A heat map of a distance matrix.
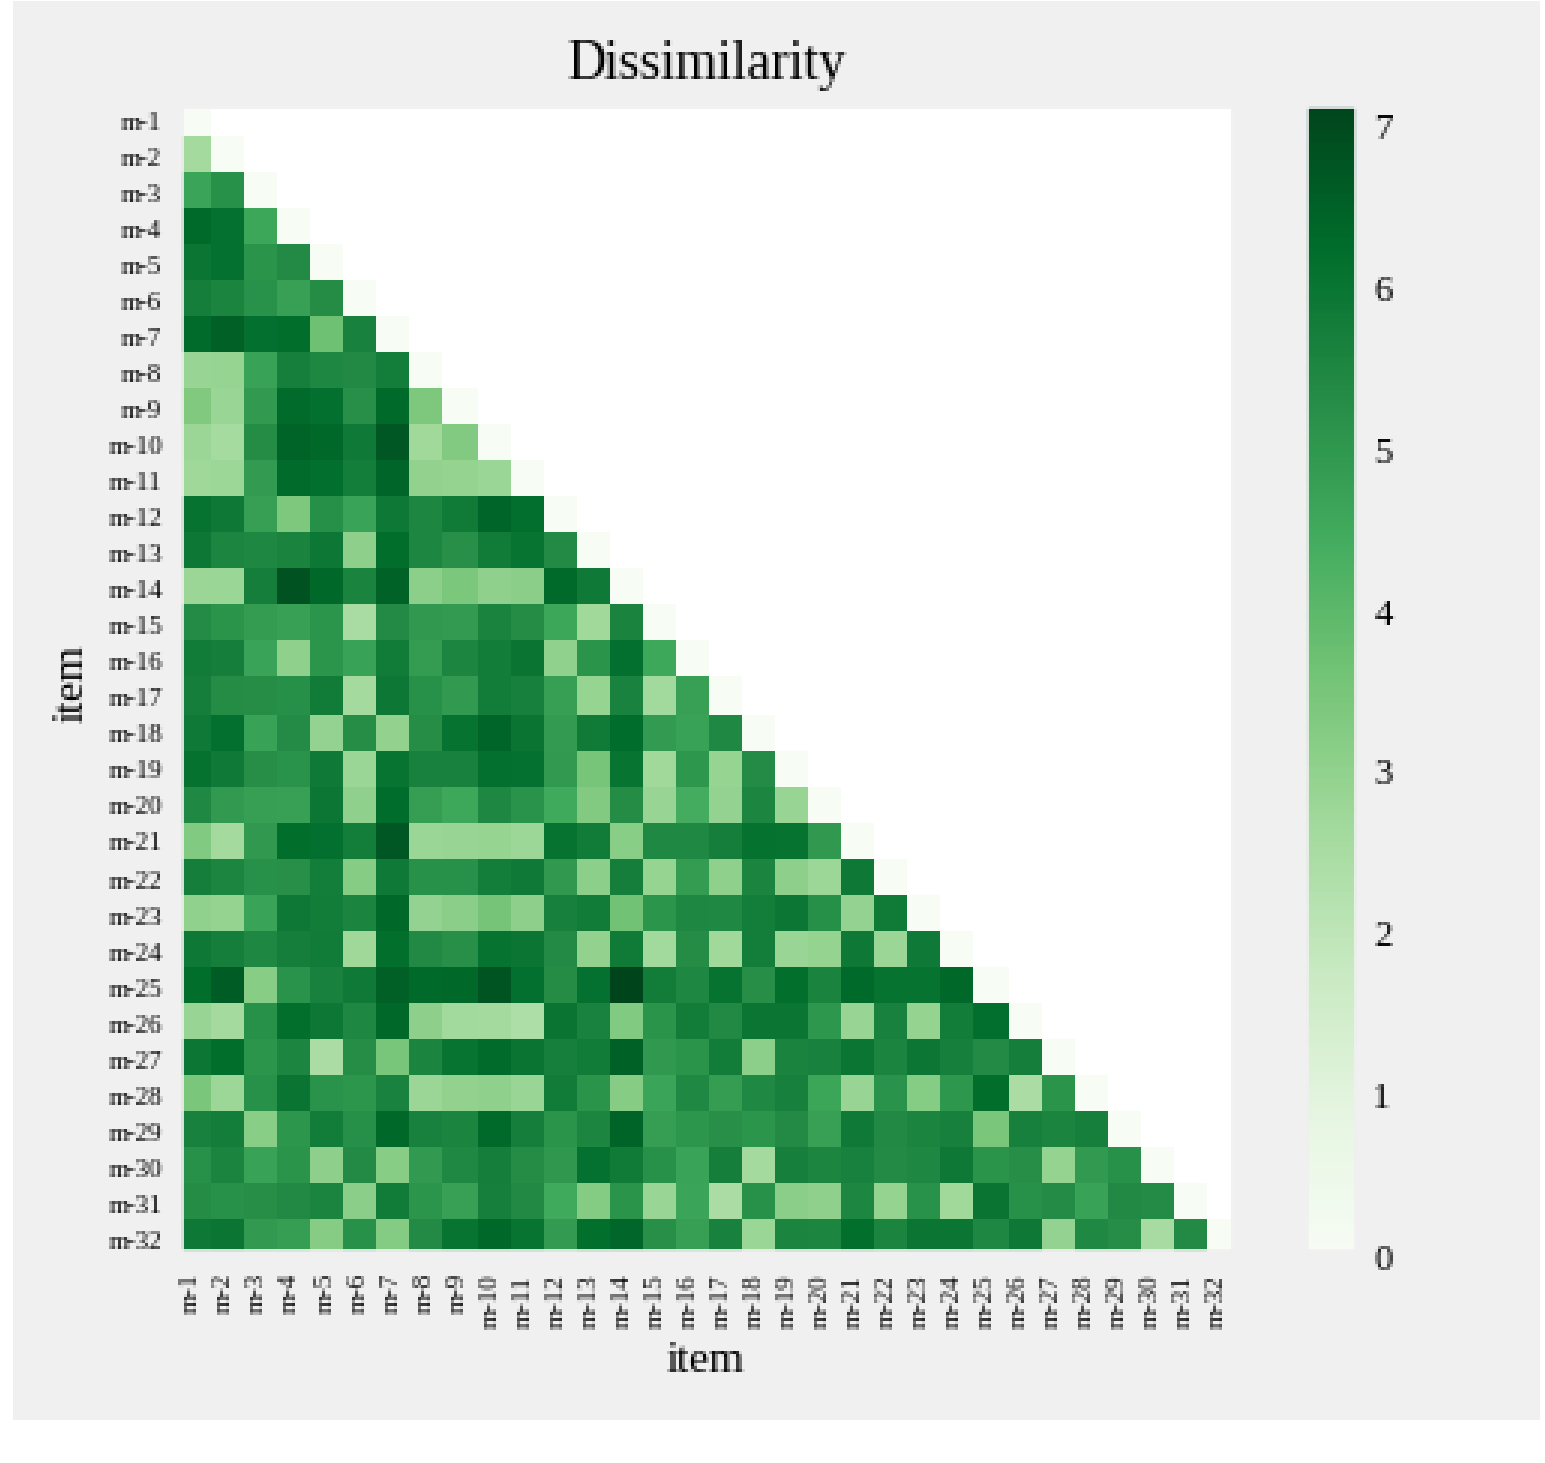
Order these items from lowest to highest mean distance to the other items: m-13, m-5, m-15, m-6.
m-15, m-6, m-13, m-5
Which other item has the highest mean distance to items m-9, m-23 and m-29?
m-7
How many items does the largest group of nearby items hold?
11
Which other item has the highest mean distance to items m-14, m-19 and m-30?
m-25
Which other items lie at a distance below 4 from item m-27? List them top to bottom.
m-5, m-7, m-18, m-30, m-32
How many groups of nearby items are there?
5
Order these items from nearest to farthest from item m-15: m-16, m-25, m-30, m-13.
m-13, m-16, m-30, m-25
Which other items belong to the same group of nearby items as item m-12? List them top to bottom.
m-4, m-16
